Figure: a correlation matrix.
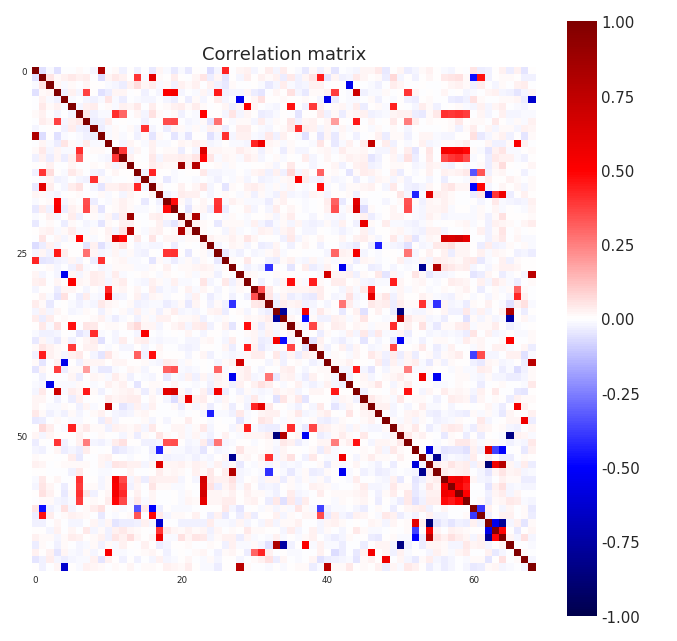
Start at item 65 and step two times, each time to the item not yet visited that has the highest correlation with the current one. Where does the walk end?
37
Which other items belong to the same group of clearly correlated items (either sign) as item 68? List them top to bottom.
4, 28, 40
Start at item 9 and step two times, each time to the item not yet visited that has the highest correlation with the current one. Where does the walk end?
26
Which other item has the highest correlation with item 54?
64
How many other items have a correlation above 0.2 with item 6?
7
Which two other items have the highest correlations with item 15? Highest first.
36, 8
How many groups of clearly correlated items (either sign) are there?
16
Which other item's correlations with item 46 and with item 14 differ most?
10
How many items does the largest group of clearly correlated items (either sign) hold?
8
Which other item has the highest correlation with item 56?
23
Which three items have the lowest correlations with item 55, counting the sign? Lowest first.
53, 42, 32
